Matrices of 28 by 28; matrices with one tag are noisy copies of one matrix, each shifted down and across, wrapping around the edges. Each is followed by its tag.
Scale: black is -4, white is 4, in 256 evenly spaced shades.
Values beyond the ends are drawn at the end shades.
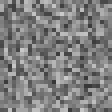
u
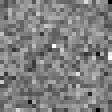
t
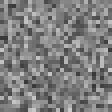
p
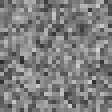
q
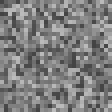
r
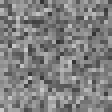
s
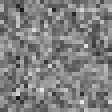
u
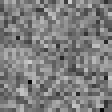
t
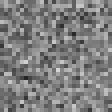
s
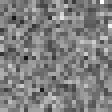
r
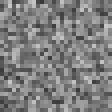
p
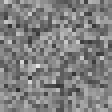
t
